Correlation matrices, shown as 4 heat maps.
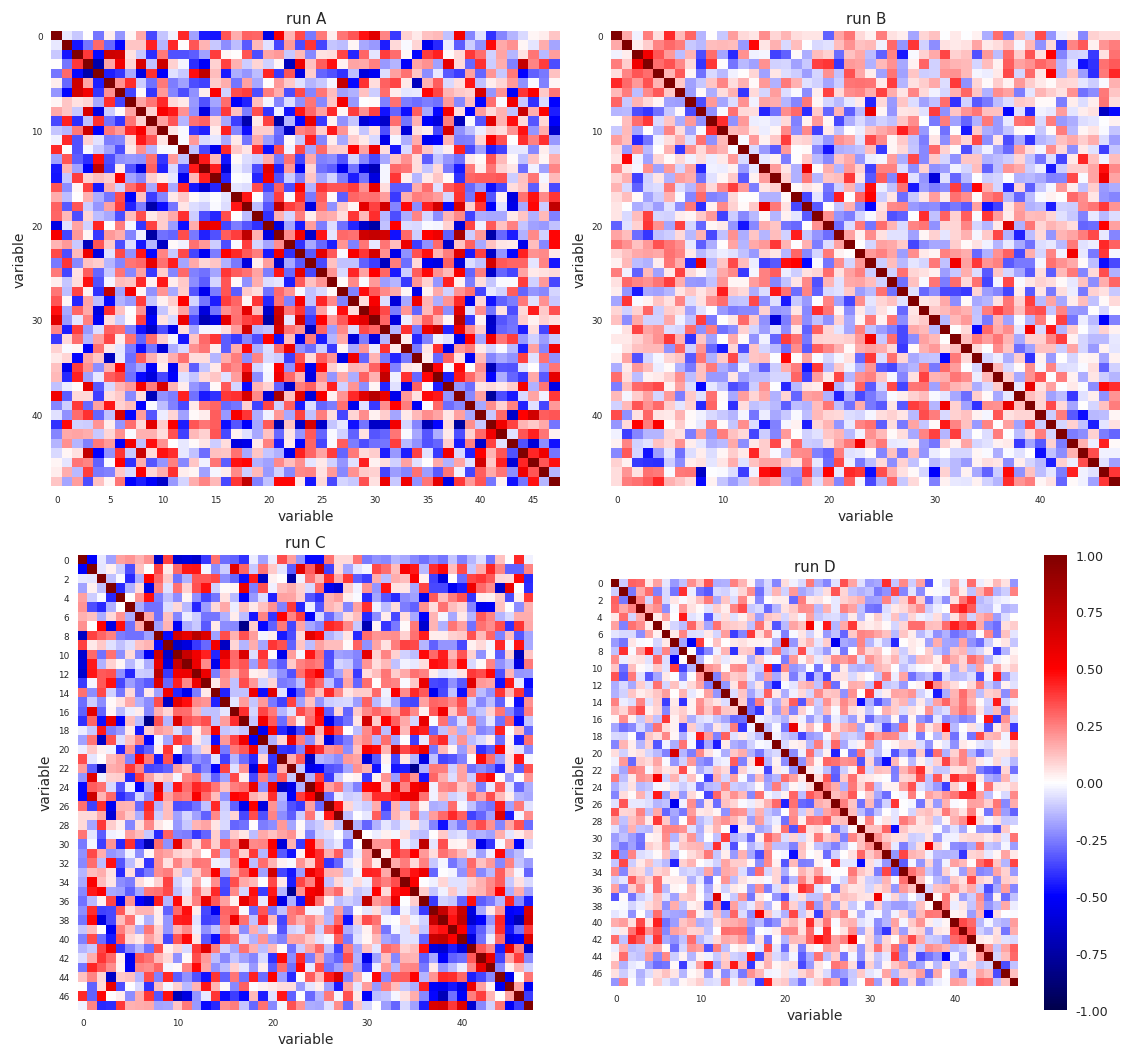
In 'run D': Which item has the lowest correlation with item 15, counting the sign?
17
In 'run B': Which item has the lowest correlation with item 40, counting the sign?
44
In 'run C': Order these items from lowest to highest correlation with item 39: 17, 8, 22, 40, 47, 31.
17, 22, 8, 31, 47, 40
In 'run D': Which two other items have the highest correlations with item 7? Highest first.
20, 10
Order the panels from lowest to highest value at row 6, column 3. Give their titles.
run D, run C, run B, run A
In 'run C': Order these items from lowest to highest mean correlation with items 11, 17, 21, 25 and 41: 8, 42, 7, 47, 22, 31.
7, 47, 22, 31, 42, 8
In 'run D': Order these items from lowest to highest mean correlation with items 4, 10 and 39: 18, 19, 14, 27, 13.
19, 13, 27, 14, 18
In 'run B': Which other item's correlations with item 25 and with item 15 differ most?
30
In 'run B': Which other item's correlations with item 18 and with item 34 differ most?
24
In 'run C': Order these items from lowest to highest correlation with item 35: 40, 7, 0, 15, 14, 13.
15, 0, 40, 13, 7, 14
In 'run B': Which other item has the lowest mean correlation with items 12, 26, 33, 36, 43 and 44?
27
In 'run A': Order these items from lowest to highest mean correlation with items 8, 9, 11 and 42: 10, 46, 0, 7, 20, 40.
0, 20, 40, 7, 10, 46
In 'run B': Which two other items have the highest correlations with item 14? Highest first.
18, 46
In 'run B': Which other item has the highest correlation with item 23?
43
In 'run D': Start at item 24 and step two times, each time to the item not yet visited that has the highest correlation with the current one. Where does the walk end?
28
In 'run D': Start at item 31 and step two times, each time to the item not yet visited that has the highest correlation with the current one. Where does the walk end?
12
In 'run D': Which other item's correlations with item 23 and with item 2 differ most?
11
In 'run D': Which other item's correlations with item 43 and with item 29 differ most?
33
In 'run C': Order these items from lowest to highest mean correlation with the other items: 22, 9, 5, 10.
22, 5, 9, 10
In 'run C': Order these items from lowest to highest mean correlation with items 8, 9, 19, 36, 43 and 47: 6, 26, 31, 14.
26, 14, 6, 31
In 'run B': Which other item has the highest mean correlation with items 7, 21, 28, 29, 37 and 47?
39
